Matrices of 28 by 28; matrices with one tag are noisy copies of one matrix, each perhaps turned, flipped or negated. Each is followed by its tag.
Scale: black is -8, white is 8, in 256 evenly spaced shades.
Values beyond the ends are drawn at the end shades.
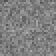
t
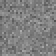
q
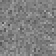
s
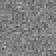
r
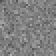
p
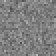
p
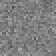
p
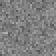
t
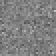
s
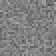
r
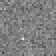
r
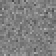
s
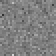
p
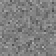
t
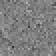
p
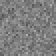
p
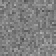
r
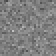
t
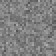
p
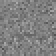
s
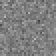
r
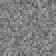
p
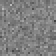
q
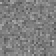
r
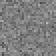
r
